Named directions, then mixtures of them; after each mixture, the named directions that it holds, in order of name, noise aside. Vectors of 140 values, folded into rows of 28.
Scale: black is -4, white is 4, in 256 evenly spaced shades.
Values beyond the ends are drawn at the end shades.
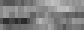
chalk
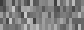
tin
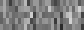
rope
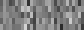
rope, tin.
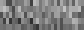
chalk, rope, tin.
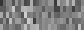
tin.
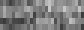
chalk, rope.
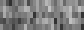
chalk, rope.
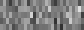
rope.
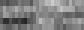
chalk.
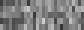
chalk, rope, tin.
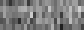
chalk, rope.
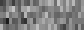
chalk, tin.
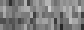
chalk, rope.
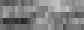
chalk.
